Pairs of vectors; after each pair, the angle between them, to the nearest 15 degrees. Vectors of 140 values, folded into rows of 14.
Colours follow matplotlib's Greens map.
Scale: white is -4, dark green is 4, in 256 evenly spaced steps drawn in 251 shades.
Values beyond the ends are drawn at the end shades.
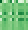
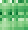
135 degrees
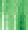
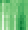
15 degrees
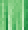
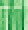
150 degrees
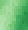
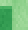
135 degrees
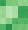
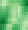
105 degrees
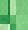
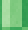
105 degrees
